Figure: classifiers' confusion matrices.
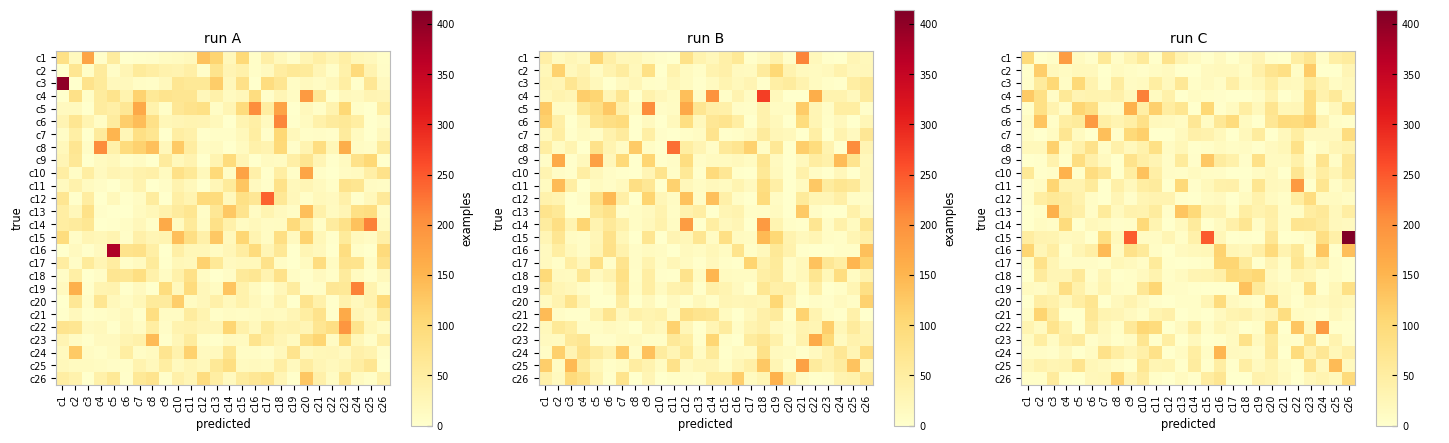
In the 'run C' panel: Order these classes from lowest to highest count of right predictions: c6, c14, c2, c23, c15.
c14, c23, c2, c6, c15
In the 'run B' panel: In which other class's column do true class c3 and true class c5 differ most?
c9
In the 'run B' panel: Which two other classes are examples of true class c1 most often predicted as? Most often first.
c21, c5
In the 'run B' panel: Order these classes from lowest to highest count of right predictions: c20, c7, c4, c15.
c20, c7, c15, c4
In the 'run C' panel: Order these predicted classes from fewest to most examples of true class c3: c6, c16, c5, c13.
c16, c6, c13, c5
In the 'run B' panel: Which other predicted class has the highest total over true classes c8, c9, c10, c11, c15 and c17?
c25
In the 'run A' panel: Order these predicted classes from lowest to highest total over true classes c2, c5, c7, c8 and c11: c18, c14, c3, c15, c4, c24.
c3, c14, c24, c15, c4, c18
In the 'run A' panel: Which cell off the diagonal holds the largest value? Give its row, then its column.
c3, c1
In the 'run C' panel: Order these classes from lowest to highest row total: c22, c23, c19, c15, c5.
c23, c19, c22, c5, c15
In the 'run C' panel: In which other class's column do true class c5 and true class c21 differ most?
c9
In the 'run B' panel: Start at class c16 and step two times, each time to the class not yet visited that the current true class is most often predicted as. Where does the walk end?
c19
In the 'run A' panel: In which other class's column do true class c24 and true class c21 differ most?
c23
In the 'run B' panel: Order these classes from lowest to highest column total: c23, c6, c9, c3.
c23, c3, c6, c9
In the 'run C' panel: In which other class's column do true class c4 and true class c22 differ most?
c24
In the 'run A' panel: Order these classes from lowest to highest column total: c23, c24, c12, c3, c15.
c3, c12, c24, c15, c23
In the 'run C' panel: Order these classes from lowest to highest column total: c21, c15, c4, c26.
c21, c15, c4, c26
